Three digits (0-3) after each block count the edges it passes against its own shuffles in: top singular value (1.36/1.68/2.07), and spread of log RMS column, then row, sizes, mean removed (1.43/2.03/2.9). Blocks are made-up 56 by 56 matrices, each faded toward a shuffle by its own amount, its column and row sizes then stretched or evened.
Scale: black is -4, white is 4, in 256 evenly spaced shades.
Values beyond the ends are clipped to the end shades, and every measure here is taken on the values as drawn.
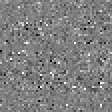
0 1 2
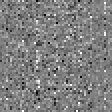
1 2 0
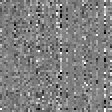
2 3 0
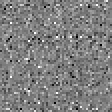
2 1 1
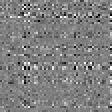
3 2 3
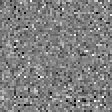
1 0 1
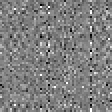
3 2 0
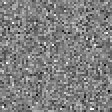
0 0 0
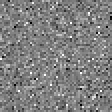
1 0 0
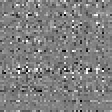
0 2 3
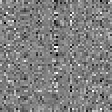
3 2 1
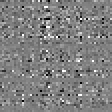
0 2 3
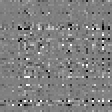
2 2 3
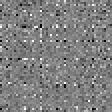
3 2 2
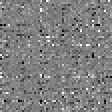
1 2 2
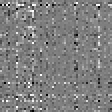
2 3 2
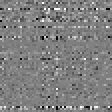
2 1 3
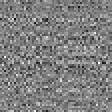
3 0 2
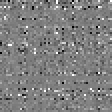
1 2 3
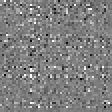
2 1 2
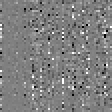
0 3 1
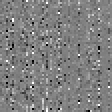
0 3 0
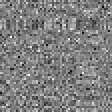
3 0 0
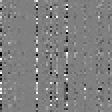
3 3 1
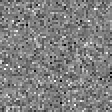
0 0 0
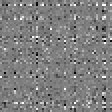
3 2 2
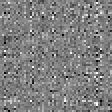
2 2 1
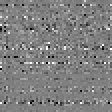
1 1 3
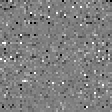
0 1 1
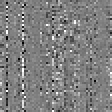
3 3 0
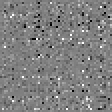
0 2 2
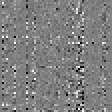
2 3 1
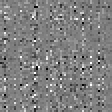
1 3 2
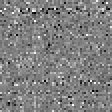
1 0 2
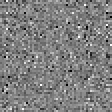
1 1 1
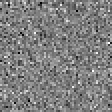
0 1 0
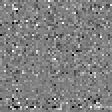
0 1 2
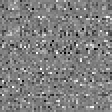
2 0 2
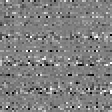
0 0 3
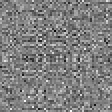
3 1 1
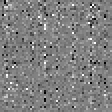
1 2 1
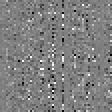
1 3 1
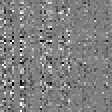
3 3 1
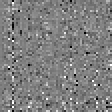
2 2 1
